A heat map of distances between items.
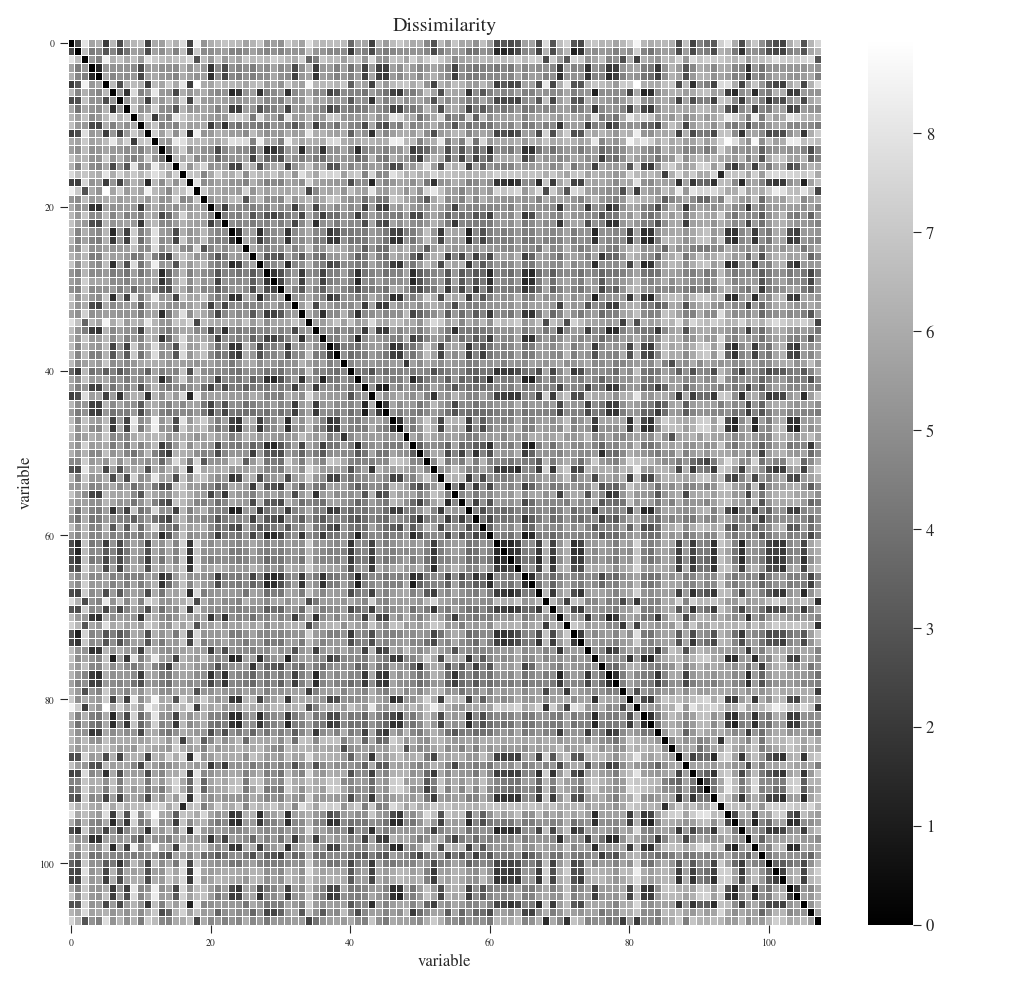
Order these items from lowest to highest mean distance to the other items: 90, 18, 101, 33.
33, 101, 90, 18
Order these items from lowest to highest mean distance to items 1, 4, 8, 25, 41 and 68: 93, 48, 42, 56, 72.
42, 72, 56, 48, 93
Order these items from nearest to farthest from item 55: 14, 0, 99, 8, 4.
4, 99, 14, 8, 0
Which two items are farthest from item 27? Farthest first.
12, 9
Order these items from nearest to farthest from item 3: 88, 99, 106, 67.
88, 99, 67, 106
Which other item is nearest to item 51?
91
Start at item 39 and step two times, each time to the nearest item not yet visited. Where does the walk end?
86
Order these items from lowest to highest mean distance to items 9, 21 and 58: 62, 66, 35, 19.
66, 35, 62, 19
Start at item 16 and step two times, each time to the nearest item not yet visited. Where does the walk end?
85
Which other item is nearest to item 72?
1
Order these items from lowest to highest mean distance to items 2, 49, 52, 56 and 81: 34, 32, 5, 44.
34, 44, 32, 5
